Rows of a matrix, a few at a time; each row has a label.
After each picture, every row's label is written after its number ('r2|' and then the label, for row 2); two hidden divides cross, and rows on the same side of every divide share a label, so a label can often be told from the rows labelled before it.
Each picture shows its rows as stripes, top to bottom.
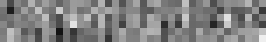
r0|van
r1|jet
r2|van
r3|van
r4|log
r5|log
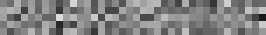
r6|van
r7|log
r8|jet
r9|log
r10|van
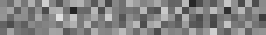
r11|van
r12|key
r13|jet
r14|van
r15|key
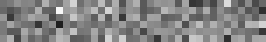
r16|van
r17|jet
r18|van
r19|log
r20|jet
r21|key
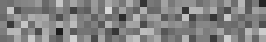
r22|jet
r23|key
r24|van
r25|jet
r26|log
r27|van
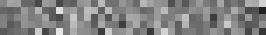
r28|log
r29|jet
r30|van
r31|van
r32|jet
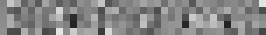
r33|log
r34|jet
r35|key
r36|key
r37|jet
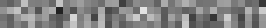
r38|jet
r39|log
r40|van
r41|van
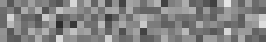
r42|van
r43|jet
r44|log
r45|log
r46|van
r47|jet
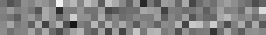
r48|jet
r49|log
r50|van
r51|key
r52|van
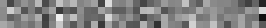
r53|jet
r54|log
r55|jet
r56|key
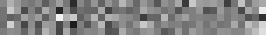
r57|key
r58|log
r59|jet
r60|log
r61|log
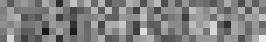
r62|van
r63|key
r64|log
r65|key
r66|key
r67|log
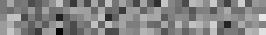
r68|key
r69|van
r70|log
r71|key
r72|log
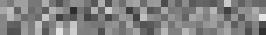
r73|van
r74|key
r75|log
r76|jet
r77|jet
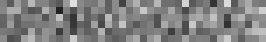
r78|van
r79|log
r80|key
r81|key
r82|log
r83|van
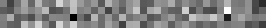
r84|jet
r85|van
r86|key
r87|jet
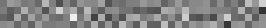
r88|log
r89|jet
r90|van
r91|key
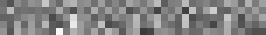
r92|van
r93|key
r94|van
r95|van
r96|jet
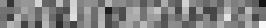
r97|jet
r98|van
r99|van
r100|log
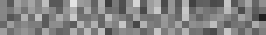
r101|van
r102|van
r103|jet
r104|key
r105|van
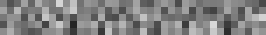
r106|jet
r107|van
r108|log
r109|key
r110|key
